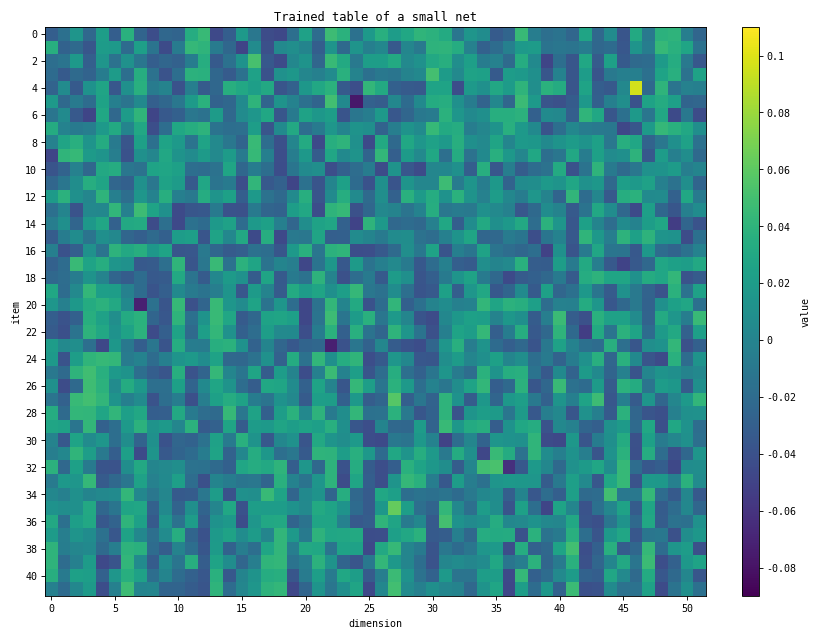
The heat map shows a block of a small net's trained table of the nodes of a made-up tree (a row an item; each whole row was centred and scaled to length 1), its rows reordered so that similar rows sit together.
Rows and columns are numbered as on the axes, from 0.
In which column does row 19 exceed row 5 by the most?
24
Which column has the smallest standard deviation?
33
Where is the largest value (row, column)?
4, 46
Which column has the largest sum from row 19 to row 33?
3
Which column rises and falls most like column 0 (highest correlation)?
18
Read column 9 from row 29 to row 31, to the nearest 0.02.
0.02 -0.04 -0.04
